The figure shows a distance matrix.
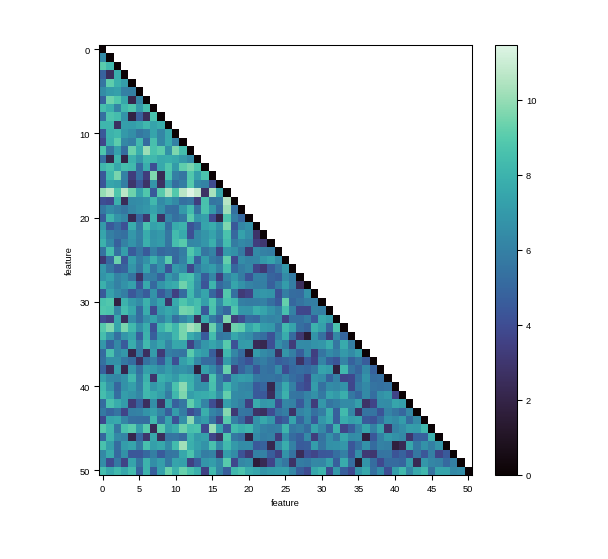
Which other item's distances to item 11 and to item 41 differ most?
47
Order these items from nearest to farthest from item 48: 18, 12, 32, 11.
32, 18, 11, 12
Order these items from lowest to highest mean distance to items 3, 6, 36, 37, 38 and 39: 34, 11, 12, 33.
34, 11, 33, 12
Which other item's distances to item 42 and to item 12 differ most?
6
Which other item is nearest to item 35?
49
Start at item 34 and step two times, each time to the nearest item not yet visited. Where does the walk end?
27
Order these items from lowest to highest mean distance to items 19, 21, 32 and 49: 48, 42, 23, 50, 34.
23, 48, 34, 42, 50
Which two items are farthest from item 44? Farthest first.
12, 17
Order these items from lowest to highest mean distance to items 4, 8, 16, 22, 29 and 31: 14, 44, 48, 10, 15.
48, 15, 44, 10, 14
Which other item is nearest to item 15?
8
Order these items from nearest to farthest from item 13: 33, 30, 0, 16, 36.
0, 16, 36, 30, 33
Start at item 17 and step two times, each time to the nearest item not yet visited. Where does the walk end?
14
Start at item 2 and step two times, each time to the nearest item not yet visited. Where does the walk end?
9
